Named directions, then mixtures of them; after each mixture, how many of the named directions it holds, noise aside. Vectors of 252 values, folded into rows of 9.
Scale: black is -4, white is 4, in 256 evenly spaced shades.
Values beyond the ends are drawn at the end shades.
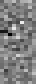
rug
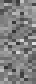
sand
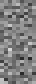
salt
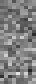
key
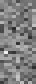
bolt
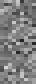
one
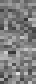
two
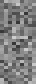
four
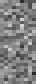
four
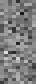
one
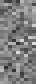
one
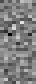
two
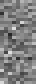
four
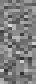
three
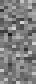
two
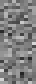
four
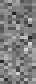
four
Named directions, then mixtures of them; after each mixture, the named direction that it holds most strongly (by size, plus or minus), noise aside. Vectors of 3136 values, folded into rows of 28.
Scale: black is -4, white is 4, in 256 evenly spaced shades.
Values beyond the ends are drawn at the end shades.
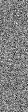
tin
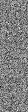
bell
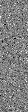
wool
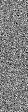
tin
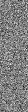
tin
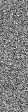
tin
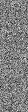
bell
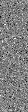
wool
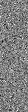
wool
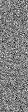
tin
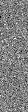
wool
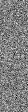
tin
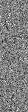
wool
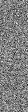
tin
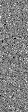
wool
